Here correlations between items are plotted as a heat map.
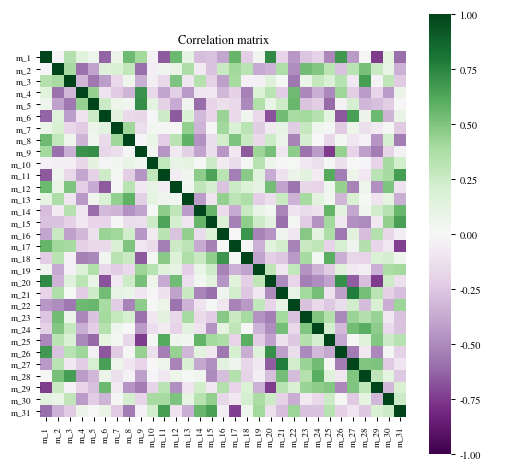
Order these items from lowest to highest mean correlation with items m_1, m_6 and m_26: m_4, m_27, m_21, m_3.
m_27, m_21, m_3, m_4
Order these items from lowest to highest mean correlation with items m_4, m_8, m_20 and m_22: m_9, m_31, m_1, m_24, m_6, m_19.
m_24, m_6, m_31, m_19, m_1, m_9
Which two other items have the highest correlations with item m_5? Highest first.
m_9, m_22
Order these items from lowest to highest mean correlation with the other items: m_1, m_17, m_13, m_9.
m_9, m_1, m_17, m_13
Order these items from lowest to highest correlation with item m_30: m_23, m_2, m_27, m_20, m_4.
m_4, m_27, m_23, m_2, m_20
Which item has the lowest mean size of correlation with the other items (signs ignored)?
m_10
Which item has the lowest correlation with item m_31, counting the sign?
m_17
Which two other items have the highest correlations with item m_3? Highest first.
m_28, m_12
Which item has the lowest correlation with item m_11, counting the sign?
m_1
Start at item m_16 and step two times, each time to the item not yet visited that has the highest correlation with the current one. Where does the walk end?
m_25
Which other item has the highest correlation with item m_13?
m_8
